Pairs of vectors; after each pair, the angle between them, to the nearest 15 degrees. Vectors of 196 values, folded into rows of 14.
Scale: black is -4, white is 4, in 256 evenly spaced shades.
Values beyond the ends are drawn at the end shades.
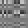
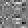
90 degrees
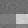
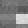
15 degrees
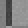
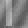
135 degrees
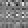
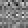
30 degrees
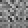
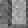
105 degrees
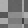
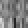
75 degrees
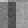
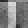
150 degrees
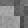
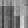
150 degrees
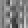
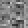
60 degrees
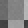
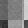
15 degrees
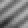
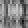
90 degrees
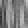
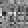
90 degrees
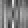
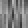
60 degrees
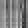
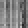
15 degrees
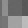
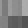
165 degrees
